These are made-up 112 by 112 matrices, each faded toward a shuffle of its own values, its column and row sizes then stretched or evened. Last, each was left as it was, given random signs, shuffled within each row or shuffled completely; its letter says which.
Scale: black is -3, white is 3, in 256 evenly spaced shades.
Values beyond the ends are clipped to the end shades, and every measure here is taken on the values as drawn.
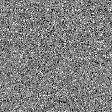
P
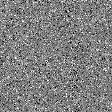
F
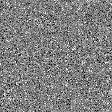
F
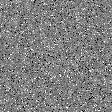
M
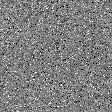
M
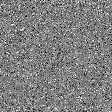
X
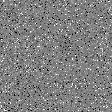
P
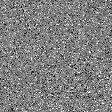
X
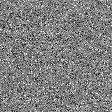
X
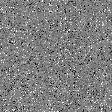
P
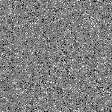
F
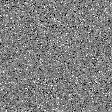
X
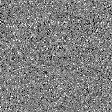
P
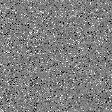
P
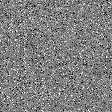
M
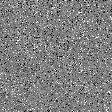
F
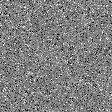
M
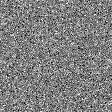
M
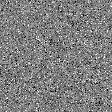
F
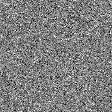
F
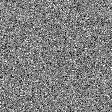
M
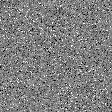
M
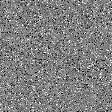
F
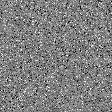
X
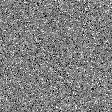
M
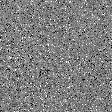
F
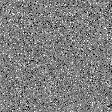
F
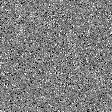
X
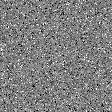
M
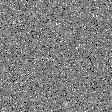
M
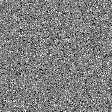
X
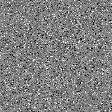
P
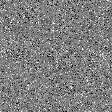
F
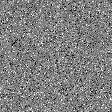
X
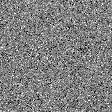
X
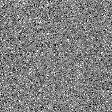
F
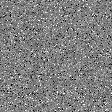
X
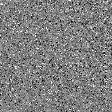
F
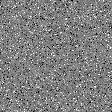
M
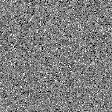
F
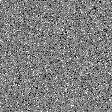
X
